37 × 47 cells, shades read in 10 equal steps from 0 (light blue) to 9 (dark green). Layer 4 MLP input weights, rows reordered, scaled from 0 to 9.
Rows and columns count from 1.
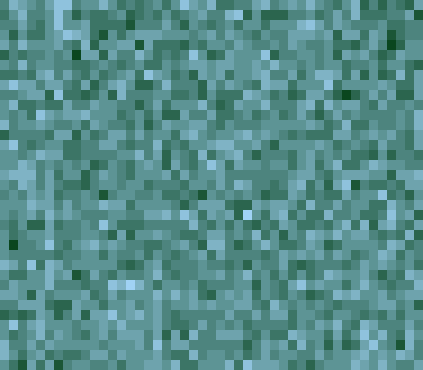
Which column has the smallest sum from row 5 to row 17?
30
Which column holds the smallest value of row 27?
4
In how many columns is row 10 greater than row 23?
23
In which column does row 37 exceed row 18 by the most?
3
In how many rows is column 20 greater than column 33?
20
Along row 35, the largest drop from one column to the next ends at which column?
46
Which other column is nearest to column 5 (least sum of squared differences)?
14
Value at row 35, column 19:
5
